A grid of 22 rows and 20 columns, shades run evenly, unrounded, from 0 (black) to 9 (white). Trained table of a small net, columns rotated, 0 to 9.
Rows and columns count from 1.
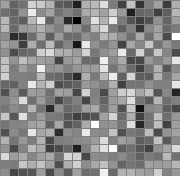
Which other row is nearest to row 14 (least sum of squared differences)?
16
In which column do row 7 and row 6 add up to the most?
10
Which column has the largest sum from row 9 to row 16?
15
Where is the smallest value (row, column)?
3, 9
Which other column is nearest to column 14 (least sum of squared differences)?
7
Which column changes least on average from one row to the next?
19
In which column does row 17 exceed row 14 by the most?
6
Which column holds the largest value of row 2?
4
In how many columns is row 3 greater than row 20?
9
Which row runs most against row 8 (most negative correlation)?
12
